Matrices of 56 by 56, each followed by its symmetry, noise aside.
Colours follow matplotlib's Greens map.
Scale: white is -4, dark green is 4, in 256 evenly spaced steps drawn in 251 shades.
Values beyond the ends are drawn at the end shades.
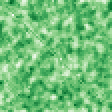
no symmetry.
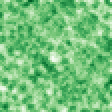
symmetric across the other diagonal.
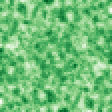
same after a half turn.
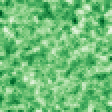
no symmetry.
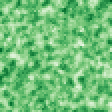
no symmetry.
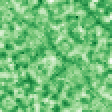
symmetric across the other diagonal.
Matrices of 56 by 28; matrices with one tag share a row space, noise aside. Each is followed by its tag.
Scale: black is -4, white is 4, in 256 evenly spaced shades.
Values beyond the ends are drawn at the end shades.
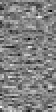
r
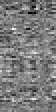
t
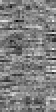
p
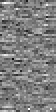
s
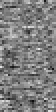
r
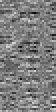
t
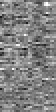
s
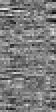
p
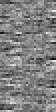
p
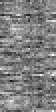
p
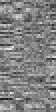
p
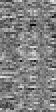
t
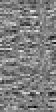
t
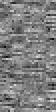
p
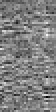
s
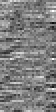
p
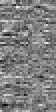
s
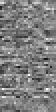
s
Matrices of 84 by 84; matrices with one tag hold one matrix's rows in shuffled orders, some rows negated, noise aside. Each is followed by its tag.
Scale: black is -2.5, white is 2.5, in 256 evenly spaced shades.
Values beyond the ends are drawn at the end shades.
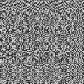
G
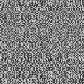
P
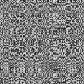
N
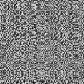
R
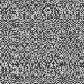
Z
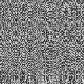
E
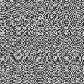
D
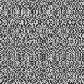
P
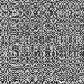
Z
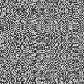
R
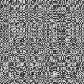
N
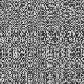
E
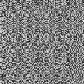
G
